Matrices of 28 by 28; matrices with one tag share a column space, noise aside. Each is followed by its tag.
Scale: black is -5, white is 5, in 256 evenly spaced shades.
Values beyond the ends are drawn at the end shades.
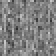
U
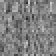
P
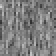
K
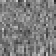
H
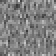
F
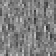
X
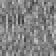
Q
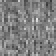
U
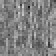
K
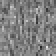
Q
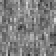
X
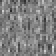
P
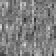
X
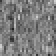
P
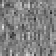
X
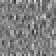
F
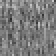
K
